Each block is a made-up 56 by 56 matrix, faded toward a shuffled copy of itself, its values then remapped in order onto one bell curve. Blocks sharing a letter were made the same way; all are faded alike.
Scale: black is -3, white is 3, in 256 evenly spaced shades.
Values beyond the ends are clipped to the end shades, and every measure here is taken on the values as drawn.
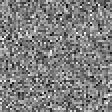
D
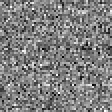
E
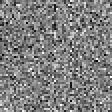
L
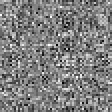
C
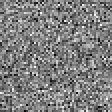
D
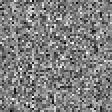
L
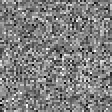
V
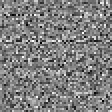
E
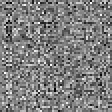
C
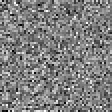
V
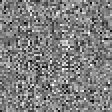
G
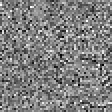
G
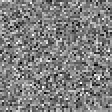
D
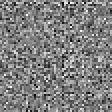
C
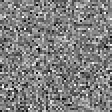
D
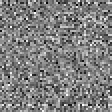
E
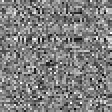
C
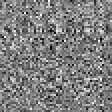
C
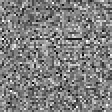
V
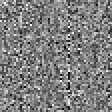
L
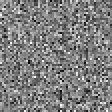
L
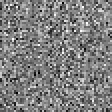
G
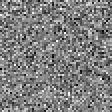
D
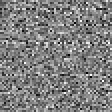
E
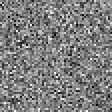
D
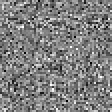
E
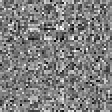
C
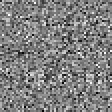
V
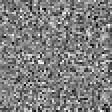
G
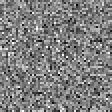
V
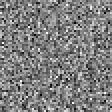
L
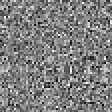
G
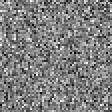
D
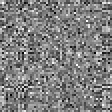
C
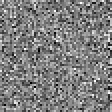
L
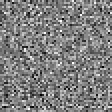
V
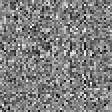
G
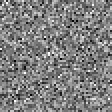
D
